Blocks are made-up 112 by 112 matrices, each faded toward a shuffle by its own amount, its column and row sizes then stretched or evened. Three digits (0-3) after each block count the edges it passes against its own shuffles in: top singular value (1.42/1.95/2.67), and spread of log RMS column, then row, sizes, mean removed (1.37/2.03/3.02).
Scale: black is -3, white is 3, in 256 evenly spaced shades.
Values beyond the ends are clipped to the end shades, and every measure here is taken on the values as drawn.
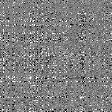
1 3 3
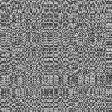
3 0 2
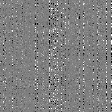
2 3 1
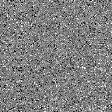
1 1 1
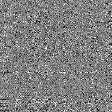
1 2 3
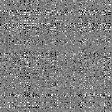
2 3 3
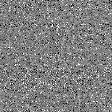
0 1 2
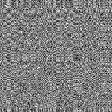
3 0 1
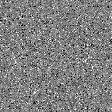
1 0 1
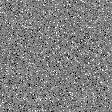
0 0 0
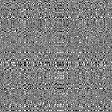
3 2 3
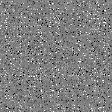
0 2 2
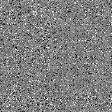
0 2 2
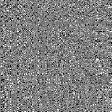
2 2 2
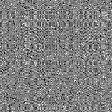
3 1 0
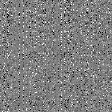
1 3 1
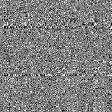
2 1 2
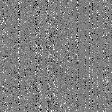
0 3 0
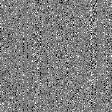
0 3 1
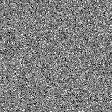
1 0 0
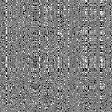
3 3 1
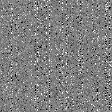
0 3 0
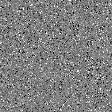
0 1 0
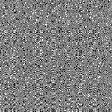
3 2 1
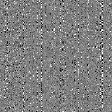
2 3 1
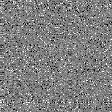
2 0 2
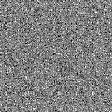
2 1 0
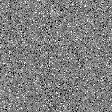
1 1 0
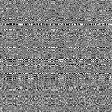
3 0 3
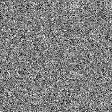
1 0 2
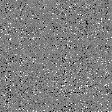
0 2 2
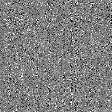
1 2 1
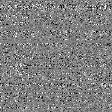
0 1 3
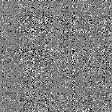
0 3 3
